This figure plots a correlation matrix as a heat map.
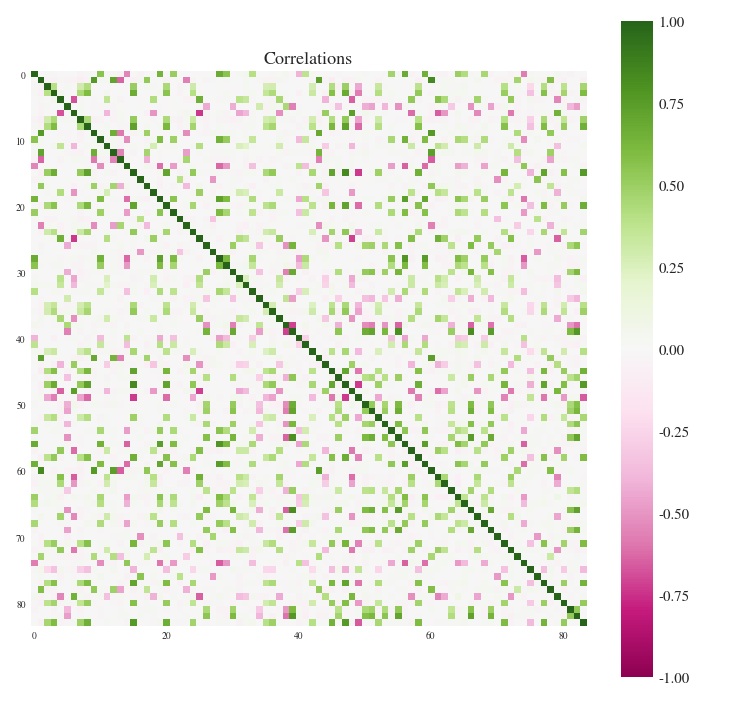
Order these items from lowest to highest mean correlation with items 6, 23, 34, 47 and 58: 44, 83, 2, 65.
65, 44, 2, 83
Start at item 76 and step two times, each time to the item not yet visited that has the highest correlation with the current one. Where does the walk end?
22
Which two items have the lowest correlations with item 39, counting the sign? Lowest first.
38, 5
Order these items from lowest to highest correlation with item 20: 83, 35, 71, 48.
48, 35, 71, 83
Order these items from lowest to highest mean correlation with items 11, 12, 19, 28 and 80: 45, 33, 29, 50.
50, 45, 33, 29
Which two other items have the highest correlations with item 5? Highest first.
38, 34
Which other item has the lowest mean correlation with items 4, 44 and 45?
49
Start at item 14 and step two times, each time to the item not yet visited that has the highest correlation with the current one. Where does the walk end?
40
